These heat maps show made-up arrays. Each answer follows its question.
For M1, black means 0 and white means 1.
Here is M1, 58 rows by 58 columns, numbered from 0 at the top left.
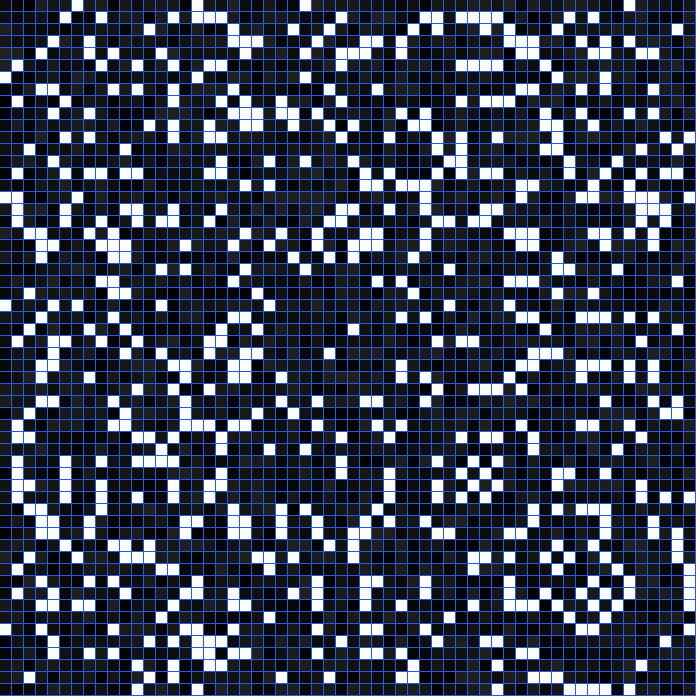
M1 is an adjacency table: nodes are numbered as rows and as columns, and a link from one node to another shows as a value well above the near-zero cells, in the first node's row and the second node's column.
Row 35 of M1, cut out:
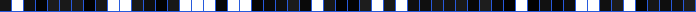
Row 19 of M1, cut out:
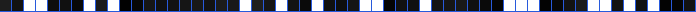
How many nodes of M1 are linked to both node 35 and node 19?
7
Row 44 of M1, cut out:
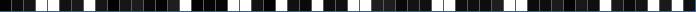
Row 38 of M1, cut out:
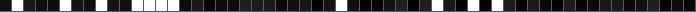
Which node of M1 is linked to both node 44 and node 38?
node 36
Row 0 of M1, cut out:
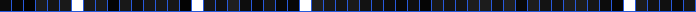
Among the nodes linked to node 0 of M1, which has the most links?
node 52
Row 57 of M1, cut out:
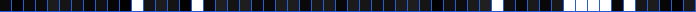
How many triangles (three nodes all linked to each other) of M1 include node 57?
8
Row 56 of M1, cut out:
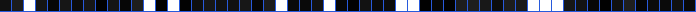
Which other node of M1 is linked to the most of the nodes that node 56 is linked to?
node 10
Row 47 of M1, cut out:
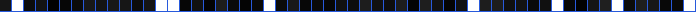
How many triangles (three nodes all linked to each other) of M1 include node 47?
7
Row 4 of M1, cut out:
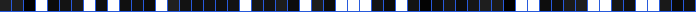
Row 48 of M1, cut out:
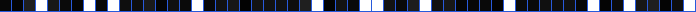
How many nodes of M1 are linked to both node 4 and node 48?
5
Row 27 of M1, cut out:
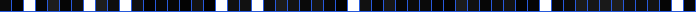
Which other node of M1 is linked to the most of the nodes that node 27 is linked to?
node 46
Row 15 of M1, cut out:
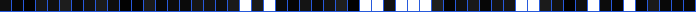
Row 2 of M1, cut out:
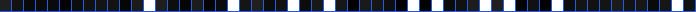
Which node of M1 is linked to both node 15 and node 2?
node 34
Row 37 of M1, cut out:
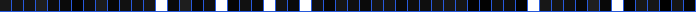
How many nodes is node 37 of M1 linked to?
6
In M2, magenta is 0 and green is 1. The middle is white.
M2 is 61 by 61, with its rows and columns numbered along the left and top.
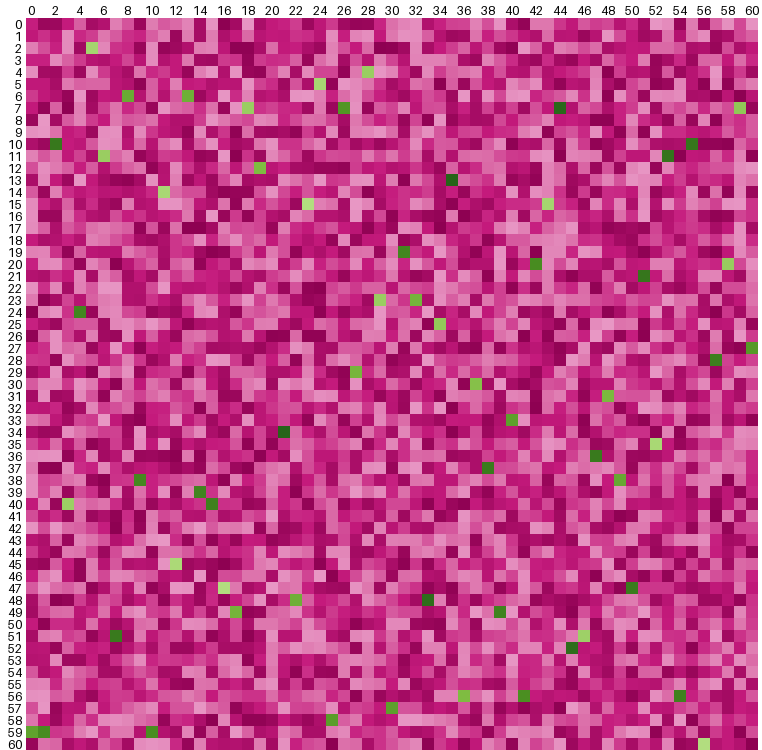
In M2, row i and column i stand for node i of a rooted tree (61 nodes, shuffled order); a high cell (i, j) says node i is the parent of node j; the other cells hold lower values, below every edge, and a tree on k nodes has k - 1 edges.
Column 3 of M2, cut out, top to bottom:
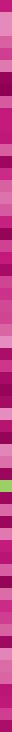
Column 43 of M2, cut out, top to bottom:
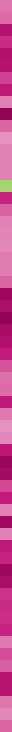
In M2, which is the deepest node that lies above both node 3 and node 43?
40
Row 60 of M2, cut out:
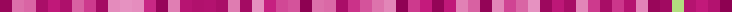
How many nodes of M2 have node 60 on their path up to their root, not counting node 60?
7
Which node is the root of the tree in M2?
20
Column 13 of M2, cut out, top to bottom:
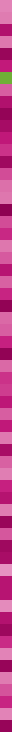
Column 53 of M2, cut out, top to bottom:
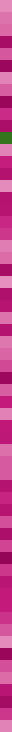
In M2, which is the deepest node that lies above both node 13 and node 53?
11
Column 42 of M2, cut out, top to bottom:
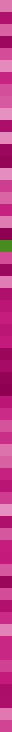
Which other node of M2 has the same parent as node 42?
58
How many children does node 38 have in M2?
2
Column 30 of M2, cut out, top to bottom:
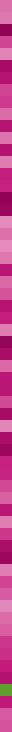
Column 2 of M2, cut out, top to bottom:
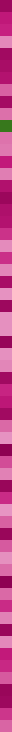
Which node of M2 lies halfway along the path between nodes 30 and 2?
4
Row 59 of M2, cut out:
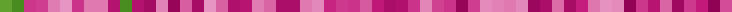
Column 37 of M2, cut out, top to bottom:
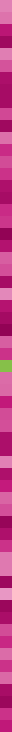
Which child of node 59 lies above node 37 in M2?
10
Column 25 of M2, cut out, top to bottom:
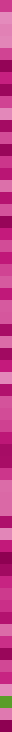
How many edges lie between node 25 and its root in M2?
2
